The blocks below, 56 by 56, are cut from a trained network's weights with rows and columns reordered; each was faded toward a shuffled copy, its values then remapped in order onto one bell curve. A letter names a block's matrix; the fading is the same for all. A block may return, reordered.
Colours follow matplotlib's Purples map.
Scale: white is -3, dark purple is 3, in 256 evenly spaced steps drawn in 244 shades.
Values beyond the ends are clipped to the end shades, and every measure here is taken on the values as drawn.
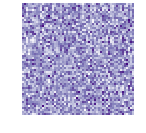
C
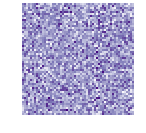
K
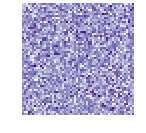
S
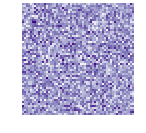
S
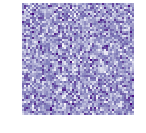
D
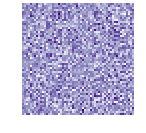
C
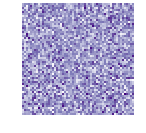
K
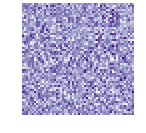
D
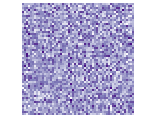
C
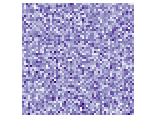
K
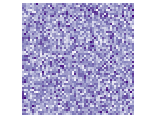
K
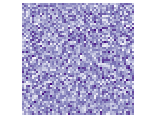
C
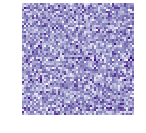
S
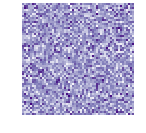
C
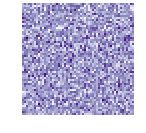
S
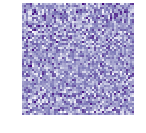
D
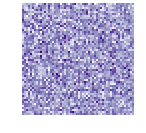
D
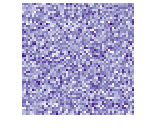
S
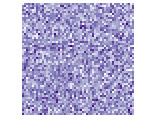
S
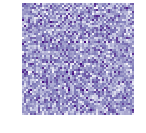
S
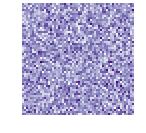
S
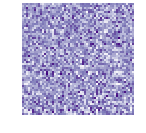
D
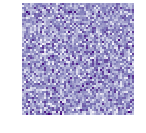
S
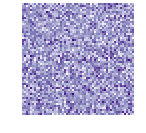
S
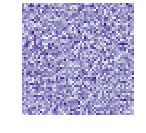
S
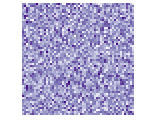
D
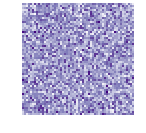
K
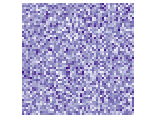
C
